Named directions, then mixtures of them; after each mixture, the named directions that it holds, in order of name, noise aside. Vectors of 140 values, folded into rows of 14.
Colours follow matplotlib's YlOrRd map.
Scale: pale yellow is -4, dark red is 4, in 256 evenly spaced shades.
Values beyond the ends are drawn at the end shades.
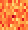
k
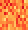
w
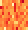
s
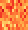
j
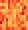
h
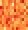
k, s.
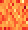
h, s, w.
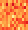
k.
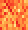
h, j, w.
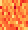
k, s, w.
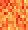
w.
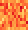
h, w.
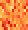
j.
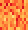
k, w.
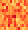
h, k, w.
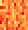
h, s.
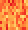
h, w.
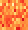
k, s.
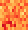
h, j.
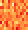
h, k, s.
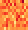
s, w.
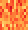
j.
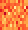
j, k, w.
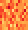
j, k.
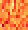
j, k, s.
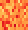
j.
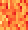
h.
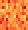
h, j.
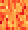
h.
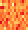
h, k, s.
